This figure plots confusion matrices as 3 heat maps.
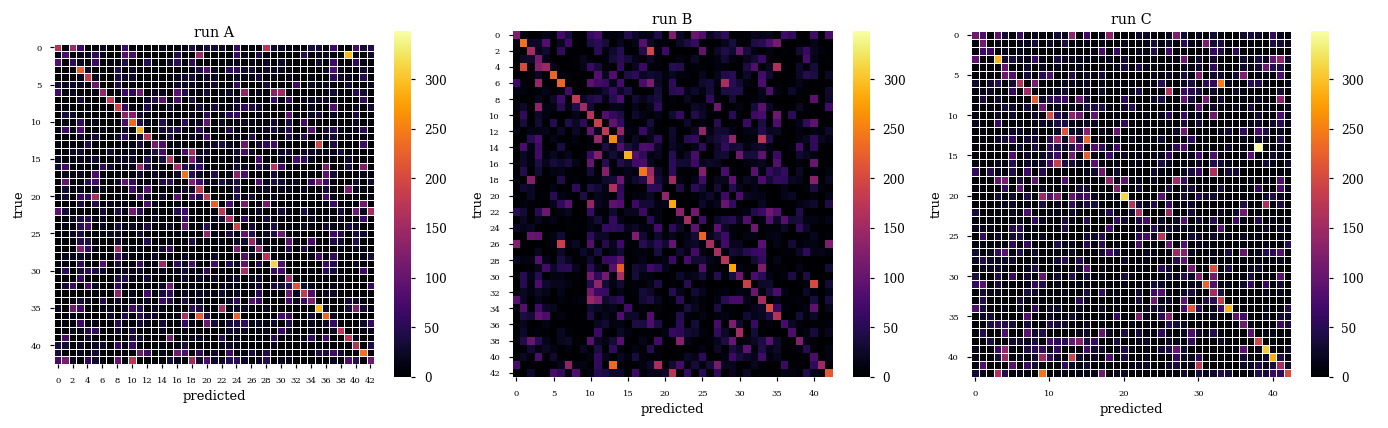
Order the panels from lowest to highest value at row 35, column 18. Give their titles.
run C, run A, run B
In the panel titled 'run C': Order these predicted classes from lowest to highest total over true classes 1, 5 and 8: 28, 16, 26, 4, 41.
16, 26, 4, 28, 41
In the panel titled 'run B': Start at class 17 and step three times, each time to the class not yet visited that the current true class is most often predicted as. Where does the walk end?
10
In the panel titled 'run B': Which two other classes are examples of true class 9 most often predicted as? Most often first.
3, 27
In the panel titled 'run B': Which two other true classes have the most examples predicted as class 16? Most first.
25, 15
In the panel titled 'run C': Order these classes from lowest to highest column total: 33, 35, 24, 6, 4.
35, 24, 6, 33, 4
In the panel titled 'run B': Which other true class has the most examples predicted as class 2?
18
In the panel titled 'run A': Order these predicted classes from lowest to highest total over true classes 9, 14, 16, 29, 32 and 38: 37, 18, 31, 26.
26, 37, 31, 18
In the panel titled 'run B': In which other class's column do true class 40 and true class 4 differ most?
1
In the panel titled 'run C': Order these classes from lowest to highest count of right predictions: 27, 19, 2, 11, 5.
11, 2, 5, 19, 27
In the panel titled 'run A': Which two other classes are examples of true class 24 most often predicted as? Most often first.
17, 4
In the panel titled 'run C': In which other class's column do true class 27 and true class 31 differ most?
28
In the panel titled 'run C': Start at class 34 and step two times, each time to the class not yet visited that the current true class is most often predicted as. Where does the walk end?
32
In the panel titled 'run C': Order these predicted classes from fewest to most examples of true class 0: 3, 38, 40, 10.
10, 38, 40, 3
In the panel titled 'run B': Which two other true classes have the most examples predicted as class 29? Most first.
13, 36
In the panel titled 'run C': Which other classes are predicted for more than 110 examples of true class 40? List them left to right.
4, 9, 13
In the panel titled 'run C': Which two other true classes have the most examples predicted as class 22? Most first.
35, 26
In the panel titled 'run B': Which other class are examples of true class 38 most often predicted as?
22
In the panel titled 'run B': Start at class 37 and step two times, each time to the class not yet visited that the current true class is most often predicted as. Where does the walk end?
14
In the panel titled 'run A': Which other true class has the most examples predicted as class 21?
29
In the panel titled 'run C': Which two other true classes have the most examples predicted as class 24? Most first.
33, 32
